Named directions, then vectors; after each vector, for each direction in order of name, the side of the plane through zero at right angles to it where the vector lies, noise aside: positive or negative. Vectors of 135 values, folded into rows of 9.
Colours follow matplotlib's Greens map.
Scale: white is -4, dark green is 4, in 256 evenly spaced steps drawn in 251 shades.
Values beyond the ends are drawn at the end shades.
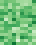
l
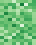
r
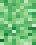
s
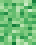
positive, positive, positive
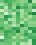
negative, negative, positive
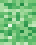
negative, positive, positive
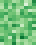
positive, positive, positive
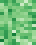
positive, negative, positive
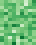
positive, positive, positive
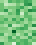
negative, negative, negative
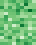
negative, negative, negative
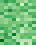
positive, negative, positive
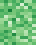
positive, negative, positive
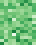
negative, positive, negative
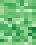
negative, positive, positive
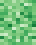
positive, positive, negative
